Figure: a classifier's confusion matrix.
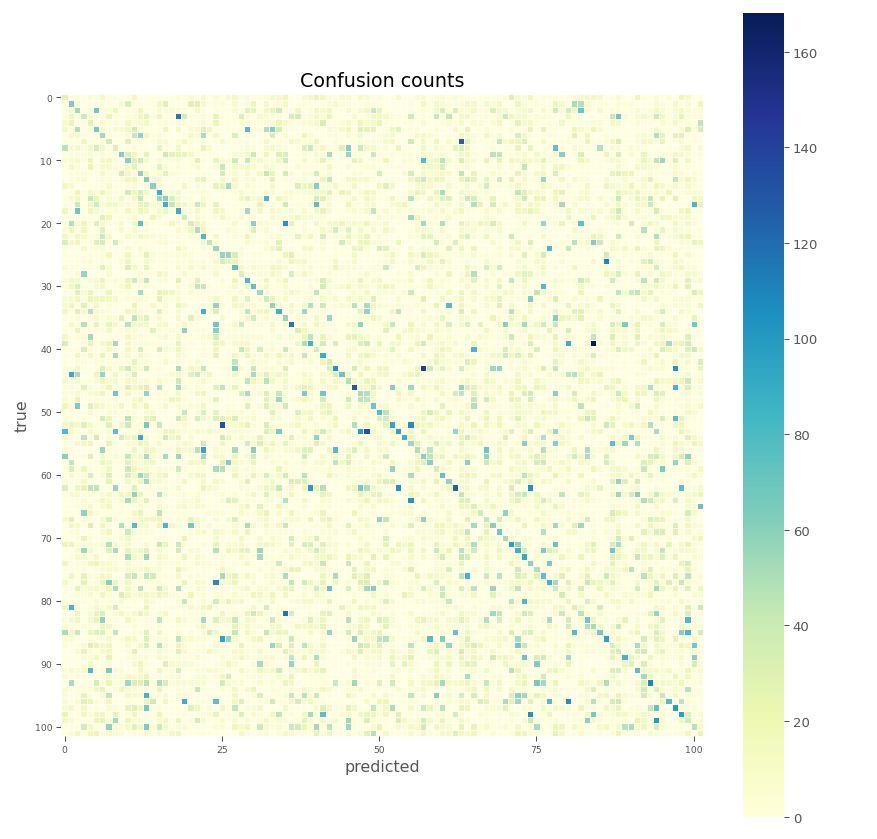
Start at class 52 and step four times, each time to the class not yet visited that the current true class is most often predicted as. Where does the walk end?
58
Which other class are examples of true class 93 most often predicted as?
75
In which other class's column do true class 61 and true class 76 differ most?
64
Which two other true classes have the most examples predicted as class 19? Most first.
96, 37
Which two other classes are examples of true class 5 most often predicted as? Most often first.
29, 33
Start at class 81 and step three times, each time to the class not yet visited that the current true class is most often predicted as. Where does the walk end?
35
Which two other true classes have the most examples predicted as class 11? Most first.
68, 63
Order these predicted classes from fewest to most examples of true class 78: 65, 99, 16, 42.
16, 99, 65, 42
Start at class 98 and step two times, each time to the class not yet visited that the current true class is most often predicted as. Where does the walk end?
77
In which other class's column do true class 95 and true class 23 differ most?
13
